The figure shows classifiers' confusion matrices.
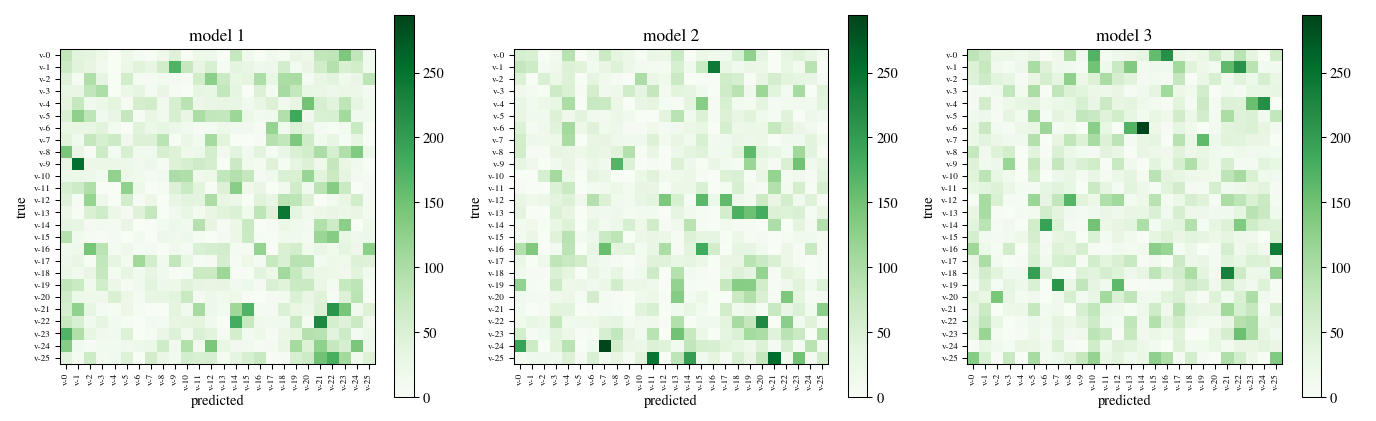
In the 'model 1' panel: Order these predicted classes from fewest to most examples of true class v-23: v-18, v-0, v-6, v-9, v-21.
v-6, v-18, v-9, v-21, v-0
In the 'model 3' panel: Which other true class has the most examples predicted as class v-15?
v-0
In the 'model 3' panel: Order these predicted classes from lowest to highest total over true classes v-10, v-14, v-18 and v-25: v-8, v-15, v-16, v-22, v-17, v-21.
v-8, v-17, v-16, v-15, v-22, v-21
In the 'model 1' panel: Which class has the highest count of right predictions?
v-24
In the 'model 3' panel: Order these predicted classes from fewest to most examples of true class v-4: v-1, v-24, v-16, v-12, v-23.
v-16, v-12, v-1, v-23, v-24
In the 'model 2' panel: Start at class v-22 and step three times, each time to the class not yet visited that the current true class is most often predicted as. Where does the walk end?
v-18
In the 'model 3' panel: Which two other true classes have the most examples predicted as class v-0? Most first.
v-25, v-16
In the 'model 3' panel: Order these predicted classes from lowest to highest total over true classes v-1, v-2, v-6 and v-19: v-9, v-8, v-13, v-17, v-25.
v-25, v-9, v-8, v-17, v-13
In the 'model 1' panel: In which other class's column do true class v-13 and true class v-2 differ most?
v-18
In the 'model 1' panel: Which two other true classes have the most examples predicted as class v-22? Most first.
v-21, v-25
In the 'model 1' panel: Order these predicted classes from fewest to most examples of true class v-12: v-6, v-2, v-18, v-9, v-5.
v-6, v-9, v-5, v-18, v-2
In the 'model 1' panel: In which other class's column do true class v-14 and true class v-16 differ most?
v-2
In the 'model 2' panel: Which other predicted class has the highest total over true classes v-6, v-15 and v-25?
v-21
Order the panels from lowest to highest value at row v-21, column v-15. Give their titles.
model 2, model 3, model 1
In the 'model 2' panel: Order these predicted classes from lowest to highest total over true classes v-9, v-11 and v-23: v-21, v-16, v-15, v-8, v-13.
v-16, v-15, v-21, v-13, v-8
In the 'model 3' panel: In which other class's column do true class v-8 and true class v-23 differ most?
v-22
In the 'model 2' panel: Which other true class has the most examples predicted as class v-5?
v-17
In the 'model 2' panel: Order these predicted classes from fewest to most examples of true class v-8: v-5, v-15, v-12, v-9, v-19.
v-12, v-5, v-15, v-9, v-19
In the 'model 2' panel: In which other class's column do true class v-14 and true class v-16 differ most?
v-15
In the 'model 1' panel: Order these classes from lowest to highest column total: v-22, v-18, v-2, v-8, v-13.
v-8, v-13, v-2, v-18, v-22
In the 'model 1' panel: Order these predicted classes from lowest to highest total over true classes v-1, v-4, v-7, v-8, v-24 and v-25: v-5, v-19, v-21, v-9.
v-5, v-9, v-19, v-21
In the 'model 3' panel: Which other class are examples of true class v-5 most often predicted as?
v-21
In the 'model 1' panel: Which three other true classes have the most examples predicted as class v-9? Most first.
v-1, v-10, v-17
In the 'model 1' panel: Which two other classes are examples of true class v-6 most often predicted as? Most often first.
v-17, v-24
